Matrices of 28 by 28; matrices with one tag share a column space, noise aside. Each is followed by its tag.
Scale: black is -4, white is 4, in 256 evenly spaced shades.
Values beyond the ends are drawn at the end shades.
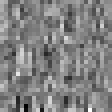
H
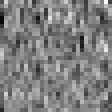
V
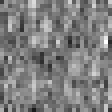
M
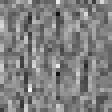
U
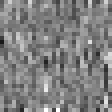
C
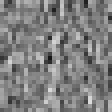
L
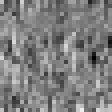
C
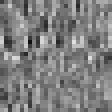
M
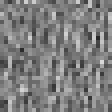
U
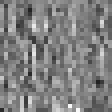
H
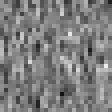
L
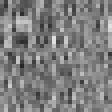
M
